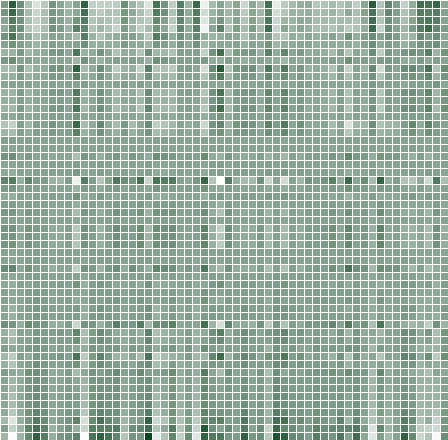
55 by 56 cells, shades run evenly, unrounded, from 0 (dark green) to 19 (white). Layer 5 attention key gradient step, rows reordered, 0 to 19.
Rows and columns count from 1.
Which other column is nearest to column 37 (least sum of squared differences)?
9
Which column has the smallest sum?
19
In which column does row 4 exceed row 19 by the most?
26
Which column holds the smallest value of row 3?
47
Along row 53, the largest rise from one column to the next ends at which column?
20
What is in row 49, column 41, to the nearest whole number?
9
